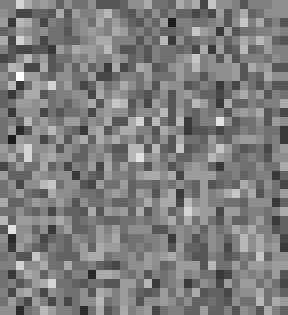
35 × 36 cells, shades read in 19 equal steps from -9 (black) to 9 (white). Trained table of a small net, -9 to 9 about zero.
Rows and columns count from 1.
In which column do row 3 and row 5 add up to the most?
3
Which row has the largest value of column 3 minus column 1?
9
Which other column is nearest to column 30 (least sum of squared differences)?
32
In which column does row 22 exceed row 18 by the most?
30
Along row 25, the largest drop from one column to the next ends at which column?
2
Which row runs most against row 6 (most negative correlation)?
1
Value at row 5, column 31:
3
